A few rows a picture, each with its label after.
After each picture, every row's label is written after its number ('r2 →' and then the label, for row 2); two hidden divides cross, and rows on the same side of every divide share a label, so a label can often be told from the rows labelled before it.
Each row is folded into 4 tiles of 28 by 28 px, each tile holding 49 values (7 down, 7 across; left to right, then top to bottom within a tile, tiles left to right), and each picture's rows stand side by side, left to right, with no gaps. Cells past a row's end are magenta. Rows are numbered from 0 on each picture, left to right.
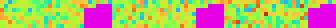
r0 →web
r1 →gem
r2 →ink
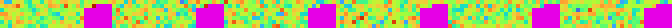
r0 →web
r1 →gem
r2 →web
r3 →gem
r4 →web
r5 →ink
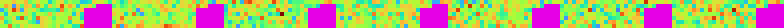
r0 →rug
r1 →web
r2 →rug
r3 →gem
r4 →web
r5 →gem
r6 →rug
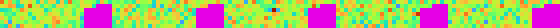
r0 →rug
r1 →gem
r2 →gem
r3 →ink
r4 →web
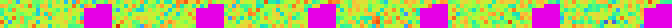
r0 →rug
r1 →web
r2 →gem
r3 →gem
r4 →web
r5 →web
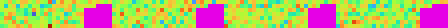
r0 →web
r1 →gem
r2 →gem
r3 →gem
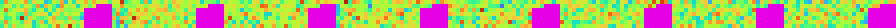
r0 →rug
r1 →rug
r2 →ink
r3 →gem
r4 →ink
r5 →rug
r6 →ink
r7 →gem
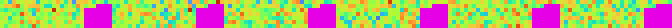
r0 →ink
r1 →gem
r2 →web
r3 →rug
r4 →ink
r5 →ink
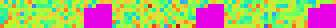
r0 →gem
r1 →rug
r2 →ink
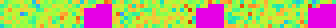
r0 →gem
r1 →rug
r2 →rug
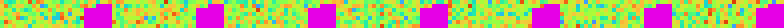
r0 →web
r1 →rug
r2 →rug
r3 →ink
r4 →web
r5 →web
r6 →gem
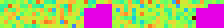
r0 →gem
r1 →web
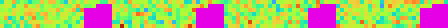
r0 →ink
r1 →ink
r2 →gem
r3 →web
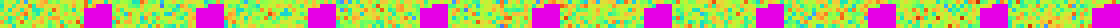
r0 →rug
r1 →gem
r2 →web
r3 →gem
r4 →rug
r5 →ink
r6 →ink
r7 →rug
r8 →gem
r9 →gem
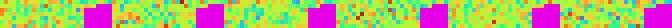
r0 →ink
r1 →web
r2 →ink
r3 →rug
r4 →rug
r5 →ink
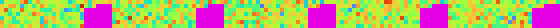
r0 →rug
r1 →web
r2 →gem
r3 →ink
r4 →rug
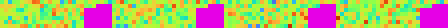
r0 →ink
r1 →rug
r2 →gem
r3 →ink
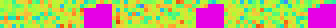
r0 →ink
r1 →web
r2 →ink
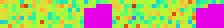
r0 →ink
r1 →web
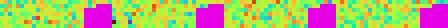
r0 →rug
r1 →rug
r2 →ink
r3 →ink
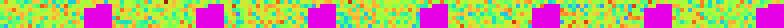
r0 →rug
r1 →ink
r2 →rug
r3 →rug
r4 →web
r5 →web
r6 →rug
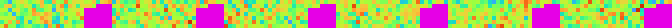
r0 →gem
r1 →rug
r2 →web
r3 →rug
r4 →web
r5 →gem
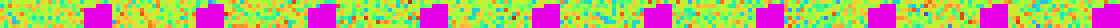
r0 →ink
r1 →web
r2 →ink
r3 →web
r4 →web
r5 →web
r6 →ink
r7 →web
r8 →rug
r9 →web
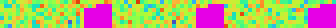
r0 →gem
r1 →gem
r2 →rug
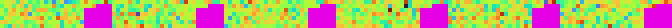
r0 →gem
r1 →web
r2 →rug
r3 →ink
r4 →gem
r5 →gem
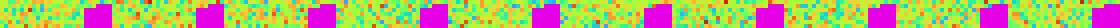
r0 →ink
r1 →gem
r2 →gem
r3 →ink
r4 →web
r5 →gem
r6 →rug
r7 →web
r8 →ink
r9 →web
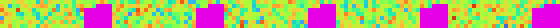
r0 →ink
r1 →ink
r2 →web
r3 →web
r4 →ink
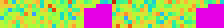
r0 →ink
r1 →web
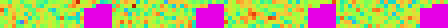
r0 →web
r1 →web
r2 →rug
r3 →web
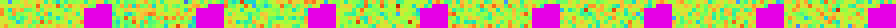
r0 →ink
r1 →rug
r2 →web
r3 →rug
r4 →ink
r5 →rug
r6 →ink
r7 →ink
